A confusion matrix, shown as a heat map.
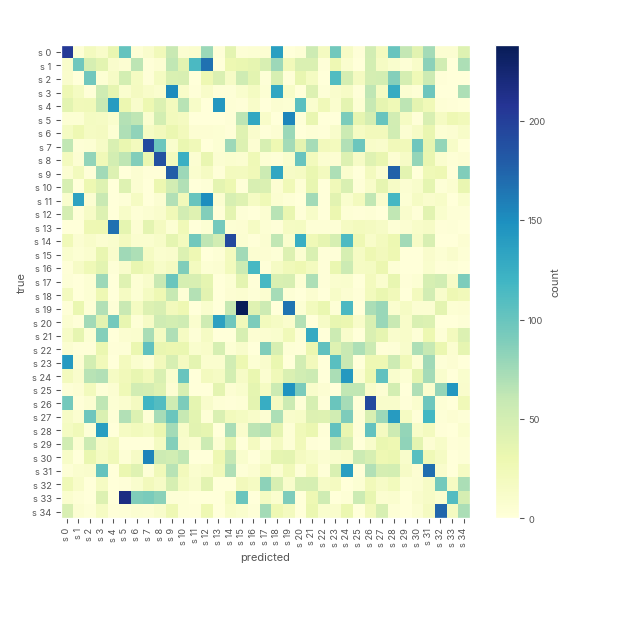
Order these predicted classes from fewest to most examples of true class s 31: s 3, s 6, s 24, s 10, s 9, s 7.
s 7, s 10, s 6, s 9, s 3, s 24
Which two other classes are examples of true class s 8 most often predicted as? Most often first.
s 10, s 20
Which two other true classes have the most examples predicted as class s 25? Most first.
s 7, s 22
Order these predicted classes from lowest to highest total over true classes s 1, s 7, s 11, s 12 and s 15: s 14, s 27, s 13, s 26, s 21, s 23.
s 13, s 27, s 23, s 26, s 14, s 21
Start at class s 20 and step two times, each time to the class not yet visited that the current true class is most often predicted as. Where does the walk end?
s 4
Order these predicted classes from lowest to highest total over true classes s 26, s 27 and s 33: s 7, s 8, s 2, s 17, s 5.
s 2, s 17, s 7, s 8, s 5
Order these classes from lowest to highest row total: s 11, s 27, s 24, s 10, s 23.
s 10, s 23, s 11, s 24, s 27
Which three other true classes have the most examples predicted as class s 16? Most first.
s 5, s 20, s 28
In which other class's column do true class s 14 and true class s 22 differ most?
s 20
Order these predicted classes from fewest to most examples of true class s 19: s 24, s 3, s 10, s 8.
s 10, s 8, s 3, s 24
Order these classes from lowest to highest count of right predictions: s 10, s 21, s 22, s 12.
s 10, s 12, s 22, s 21
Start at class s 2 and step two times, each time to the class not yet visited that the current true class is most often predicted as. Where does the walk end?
s 0
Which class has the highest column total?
s 9
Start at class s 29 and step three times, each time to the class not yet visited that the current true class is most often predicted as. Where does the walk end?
s 3
